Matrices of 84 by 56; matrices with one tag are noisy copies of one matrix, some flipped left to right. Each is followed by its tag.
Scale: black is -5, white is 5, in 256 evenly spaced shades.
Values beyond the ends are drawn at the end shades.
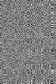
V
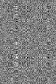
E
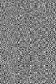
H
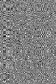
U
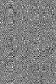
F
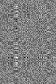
E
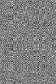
F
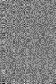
V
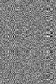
U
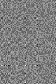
H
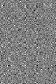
H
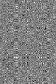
E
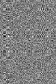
U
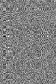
U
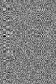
U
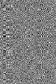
U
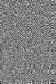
V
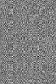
F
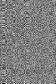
V
